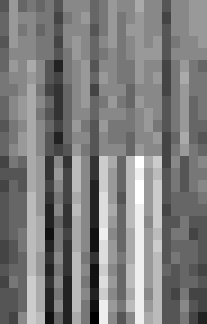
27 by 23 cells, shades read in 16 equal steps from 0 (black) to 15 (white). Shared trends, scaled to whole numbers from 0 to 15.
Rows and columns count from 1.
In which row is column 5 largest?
27
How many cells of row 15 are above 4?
20
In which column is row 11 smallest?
7
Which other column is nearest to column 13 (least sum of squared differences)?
17
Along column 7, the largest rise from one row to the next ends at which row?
14
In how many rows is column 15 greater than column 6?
26
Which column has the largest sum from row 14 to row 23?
16
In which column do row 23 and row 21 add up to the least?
11
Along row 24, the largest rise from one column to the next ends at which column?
12
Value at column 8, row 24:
2
